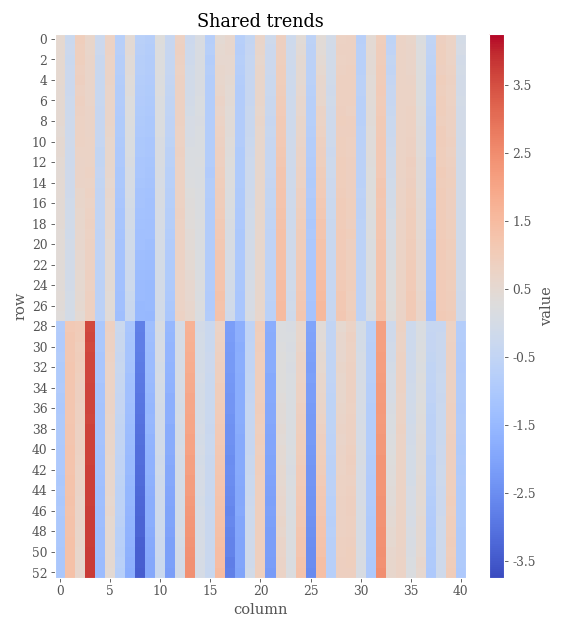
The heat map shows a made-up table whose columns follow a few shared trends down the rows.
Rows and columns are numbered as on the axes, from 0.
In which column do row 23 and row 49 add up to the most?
3
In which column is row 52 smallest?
8
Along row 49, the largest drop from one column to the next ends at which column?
4
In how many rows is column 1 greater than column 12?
25
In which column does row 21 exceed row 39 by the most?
17
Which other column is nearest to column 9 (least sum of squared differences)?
18
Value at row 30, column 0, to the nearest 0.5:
-1
